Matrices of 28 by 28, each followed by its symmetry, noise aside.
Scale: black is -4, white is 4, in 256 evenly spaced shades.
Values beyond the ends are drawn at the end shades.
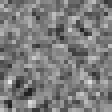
symmetric across the other diagonal.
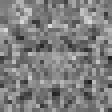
mirrored left to right.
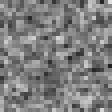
no symmetry.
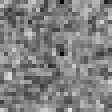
no symmetry.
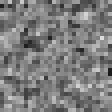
no symmetry.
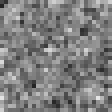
symmetric.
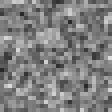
no symmetry.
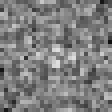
same after a half turn.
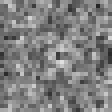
mirrored top to bottom.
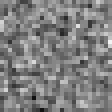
antisymmetric.
